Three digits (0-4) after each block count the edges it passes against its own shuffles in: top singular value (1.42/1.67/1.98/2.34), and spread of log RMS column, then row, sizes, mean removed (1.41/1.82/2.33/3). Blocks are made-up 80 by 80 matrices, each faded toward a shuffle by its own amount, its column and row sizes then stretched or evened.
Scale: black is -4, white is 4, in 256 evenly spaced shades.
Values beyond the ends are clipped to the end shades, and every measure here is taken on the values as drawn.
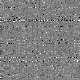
3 1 3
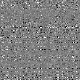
2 2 4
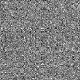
3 2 1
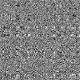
3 1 3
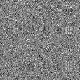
3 1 0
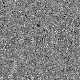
1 0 0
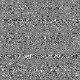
2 2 4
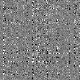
1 4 3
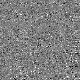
2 1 2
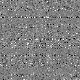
3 0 3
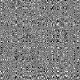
4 3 3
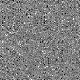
3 1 0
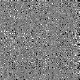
2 3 2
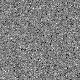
0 0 0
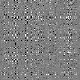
4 4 3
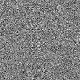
2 1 1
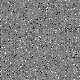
2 0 0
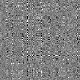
4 3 2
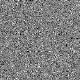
0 1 2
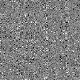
3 2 1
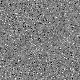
0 0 0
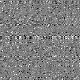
4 0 3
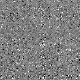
0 2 2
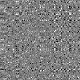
4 2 2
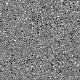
1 1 1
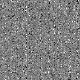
0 3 0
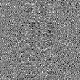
3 0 0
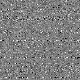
1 0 3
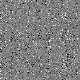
0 2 1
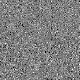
2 1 2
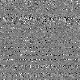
2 1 4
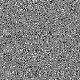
3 0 1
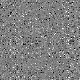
3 1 1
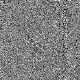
0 3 0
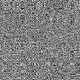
3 0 2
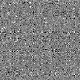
3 1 2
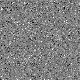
1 0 1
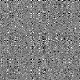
4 2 2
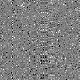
4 2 0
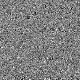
0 0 2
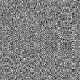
4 1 0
